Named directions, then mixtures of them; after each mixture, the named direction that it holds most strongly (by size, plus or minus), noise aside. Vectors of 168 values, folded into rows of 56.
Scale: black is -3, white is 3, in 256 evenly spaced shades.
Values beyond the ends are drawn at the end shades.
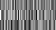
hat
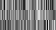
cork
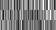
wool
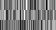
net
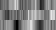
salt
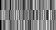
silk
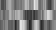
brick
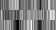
salt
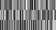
net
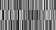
wool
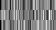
silk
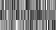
cork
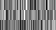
net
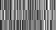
wool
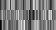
silk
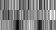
salt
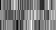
salt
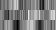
salt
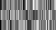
silk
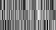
cork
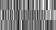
wool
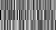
hat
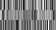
cork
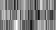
salt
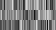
cork
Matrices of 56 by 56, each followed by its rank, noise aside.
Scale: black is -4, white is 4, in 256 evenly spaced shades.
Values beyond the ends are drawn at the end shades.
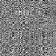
five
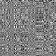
six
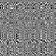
five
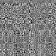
five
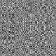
six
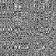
six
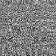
eight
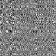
six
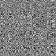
eight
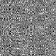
six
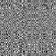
five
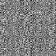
eight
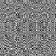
five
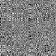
six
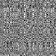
five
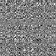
eight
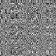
six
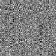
eight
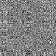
eight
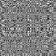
five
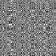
five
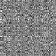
seven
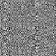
seven
